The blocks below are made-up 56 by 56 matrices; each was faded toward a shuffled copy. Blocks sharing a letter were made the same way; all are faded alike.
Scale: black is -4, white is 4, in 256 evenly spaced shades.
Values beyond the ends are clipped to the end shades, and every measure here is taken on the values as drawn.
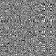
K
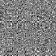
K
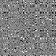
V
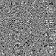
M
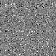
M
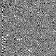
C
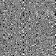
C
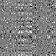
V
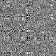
K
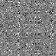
C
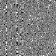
C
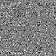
M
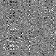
C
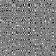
V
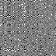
V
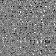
M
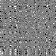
V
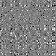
V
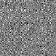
C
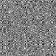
K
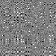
V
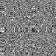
K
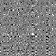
V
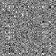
K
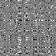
V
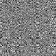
K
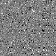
M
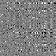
V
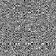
K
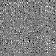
M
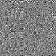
K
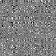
V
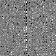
C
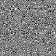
M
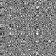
K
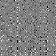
V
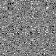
M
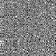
K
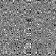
K
